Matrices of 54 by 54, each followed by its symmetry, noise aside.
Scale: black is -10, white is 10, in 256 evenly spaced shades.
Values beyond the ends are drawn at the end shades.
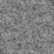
same after a half turn.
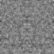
mirrored left to right.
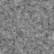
symmetric across the other diagonal.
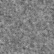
antisymmetric.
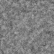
symmetric.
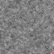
no symmetry.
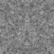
mirrored left to right.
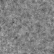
symmetric across the other diagonal.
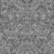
mirrored left to right.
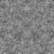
mirrored left to right.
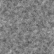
same after a half turn.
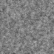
no symmetry.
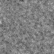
antisymmetric.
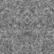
mirrored left to right.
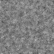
antisymmetric.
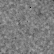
symmetric across the other diagonal.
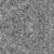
mirrored top to bottom.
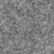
symmetric.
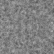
mirrored top to bottom.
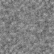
same after a half turn.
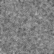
symmetric across the other diagonal.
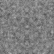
mirrored left to right.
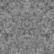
mirrored left to right.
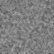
no symmetry.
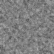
antisymmetric.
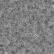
symmetric.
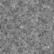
mirrored top to bottom.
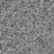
symmetric.
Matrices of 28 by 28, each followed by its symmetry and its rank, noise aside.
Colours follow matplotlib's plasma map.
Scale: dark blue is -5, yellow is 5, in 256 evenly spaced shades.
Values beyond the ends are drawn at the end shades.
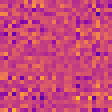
no symmetry, rank three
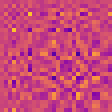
symmetric, rank three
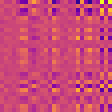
no symmetry, rank one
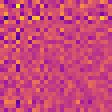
antisymmetric, rank two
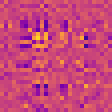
symmetric, rank two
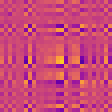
symmetric, rank one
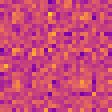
symmetric, rank three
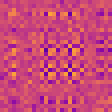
symmetric, rank one
